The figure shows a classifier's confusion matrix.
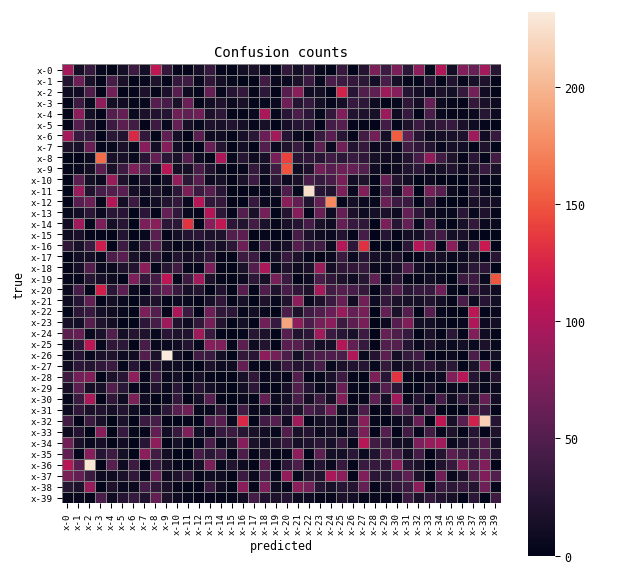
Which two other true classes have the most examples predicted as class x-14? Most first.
x-8, x-25
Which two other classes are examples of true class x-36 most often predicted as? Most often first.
x-2, x-0
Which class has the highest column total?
x-25
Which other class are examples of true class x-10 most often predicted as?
x-4
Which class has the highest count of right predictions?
x-6
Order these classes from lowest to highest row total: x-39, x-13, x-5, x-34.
x-39, x-5, x-13, x-34
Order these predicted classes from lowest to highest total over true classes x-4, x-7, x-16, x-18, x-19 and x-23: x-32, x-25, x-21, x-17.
x-17, x-32, x-21, x-25
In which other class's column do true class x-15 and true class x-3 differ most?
x-20
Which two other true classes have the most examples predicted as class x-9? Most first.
x-26, x-19
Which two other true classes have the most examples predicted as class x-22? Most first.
x-11, x-38
